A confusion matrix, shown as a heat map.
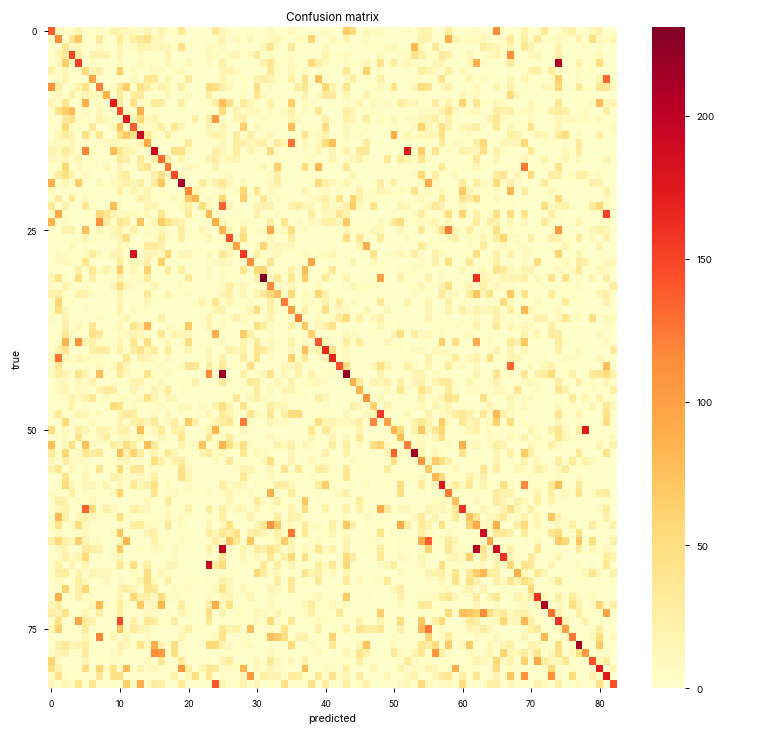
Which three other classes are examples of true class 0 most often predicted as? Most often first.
65, 43, 44
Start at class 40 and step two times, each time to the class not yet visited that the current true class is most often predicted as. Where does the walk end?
14
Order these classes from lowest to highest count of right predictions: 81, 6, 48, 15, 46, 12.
6, 46, 12, 48, 81, 15
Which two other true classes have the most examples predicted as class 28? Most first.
49, 80
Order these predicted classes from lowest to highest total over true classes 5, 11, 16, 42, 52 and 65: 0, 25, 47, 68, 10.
68, 47, 0, 10, 25
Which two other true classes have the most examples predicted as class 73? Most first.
81, 61
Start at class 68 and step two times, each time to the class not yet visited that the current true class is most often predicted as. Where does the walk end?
35
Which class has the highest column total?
10
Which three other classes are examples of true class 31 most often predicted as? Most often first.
62, 48, 37
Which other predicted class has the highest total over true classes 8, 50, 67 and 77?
23
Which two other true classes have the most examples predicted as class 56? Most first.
78, 54
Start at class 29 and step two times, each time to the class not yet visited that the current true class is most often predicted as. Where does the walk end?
24
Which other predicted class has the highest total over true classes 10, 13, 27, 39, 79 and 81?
69
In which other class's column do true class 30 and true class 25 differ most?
58
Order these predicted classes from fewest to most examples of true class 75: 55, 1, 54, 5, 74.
74, 5, 1, 54, 55
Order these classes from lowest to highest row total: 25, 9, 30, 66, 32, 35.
32, 35, 30, 66, 25, 9
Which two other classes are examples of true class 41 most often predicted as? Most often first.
1, 35
